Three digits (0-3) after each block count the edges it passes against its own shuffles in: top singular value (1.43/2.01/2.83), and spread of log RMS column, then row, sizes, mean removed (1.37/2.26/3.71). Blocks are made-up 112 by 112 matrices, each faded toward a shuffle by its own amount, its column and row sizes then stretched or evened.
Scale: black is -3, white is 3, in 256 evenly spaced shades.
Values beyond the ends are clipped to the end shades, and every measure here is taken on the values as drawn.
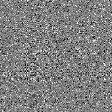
2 1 1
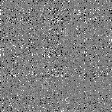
0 2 2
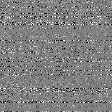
1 1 3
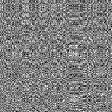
3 1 0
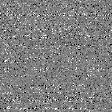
1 1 2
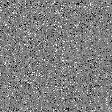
0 1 1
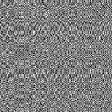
3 2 1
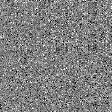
1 1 1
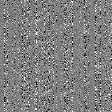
0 3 0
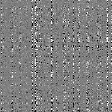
2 3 2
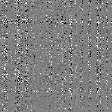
0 3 2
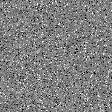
0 1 0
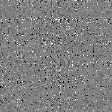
1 2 2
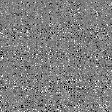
0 2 2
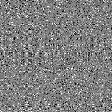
2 0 1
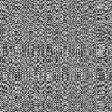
3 3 0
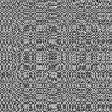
3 0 2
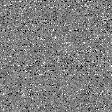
0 1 2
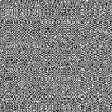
3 1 1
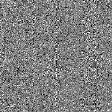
1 2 1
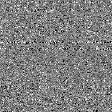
1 1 2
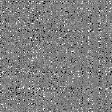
1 2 2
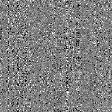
2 2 1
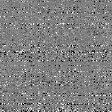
0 2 3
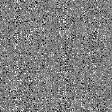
0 2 1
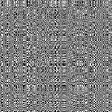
3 3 2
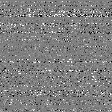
0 0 3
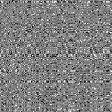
3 0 2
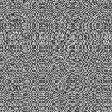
3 1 0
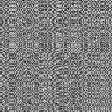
3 0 2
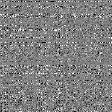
0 2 3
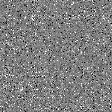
1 1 1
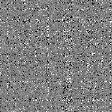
0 2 2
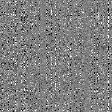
1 3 1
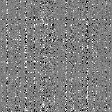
1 3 2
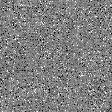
1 1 0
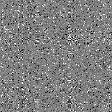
2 1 1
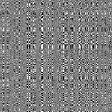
3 3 2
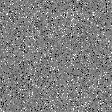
0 1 0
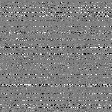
1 1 3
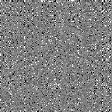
2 2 1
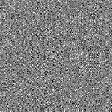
2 1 0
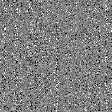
1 2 0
